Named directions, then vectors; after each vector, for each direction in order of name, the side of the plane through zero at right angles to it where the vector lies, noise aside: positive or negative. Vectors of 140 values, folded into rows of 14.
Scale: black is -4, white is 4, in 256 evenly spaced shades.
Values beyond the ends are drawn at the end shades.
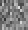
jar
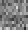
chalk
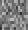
negative, positive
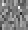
negative, positive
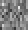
negative, positive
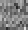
negative, negative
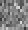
positive, positive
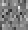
negative, positive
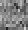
negative, negative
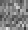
positive, positive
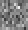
positive, positive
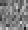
positive, positive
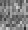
positive, positive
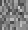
negative, positive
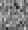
negative, negative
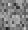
negative, negative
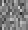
negative, positive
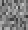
positive, negative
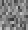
positive, negative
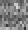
positive, positive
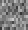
negative, positive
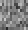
negative, negative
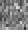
positive, positive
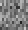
negative, negative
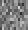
negative, positive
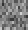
positive, negative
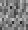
negative, negative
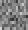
positive, negative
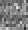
positive, positive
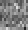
positive, positive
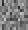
positive, negative
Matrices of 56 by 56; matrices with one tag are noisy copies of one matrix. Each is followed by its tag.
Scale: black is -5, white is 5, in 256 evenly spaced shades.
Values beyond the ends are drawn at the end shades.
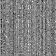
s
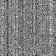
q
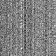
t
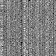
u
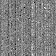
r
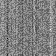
q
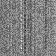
t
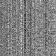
t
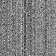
t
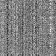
q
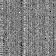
u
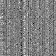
u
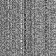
t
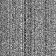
t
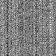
q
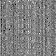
s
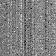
t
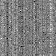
q
